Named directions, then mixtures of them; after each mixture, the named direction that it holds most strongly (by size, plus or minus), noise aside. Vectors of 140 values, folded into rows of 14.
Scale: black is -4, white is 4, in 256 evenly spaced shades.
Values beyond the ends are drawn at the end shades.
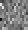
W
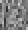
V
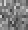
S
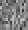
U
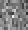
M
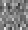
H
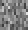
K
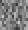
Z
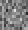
W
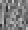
V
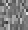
K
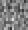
H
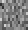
W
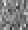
H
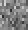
S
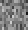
M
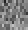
K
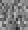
Z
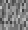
U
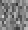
Z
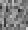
V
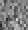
Z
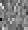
W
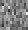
K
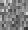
K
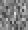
U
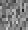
U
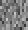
U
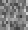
Z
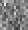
S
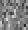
M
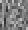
V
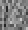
V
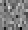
H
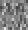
H
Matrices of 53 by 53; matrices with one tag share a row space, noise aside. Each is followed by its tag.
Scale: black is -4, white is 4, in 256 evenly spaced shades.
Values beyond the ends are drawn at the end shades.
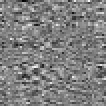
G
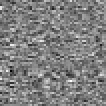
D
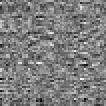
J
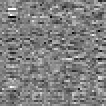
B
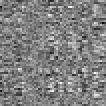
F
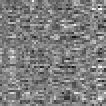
B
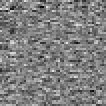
D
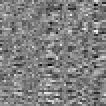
F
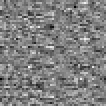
J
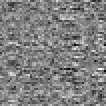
B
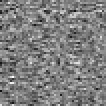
D
